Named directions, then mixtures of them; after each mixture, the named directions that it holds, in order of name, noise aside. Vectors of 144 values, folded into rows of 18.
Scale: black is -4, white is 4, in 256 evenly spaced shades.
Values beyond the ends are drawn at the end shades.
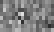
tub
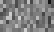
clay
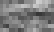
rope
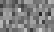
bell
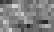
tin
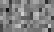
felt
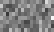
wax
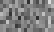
clay.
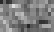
tin.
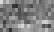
tin.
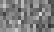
bell, clay, tub.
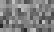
bell, rope.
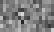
tub.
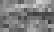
rope.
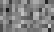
felt.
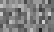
bell.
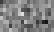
bell, tin, tub.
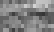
rope.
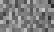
clay.
